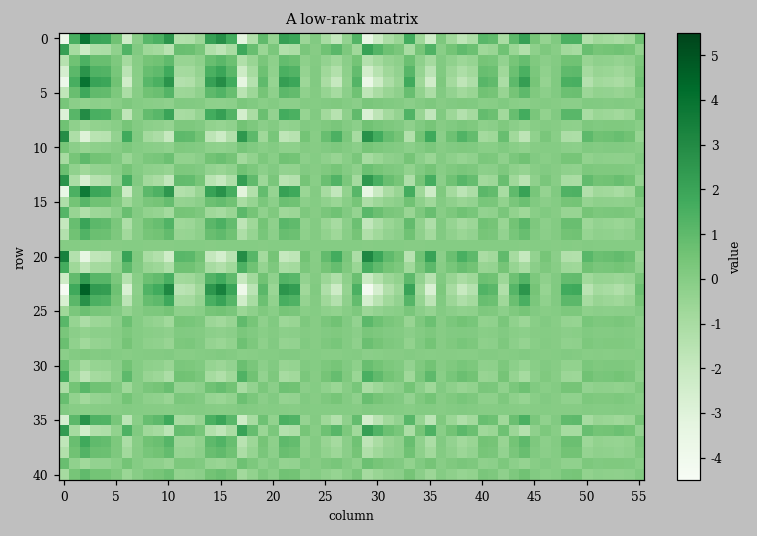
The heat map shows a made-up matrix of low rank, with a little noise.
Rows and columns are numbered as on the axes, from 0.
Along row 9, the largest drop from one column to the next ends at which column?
1
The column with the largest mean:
2
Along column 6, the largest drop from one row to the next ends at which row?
14
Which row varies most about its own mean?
23
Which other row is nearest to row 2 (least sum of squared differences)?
18
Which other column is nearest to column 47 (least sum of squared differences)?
24
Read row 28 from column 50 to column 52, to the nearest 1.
0 0 0
